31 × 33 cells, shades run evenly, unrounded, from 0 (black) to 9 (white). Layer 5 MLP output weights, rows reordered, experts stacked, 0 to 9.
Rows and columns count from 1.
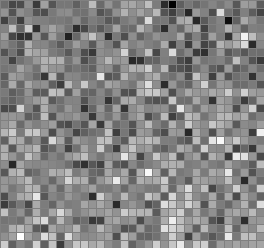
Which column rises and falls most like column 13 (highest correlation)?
10
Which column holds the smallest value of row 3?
29
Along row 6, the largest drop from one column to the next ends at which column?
32
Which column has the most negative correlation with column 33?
15
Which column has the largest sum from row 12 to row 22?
28
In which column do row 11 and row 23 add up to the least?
31
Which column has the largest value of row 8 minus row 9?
30
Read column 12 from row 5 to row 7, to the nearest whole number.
7 3 2
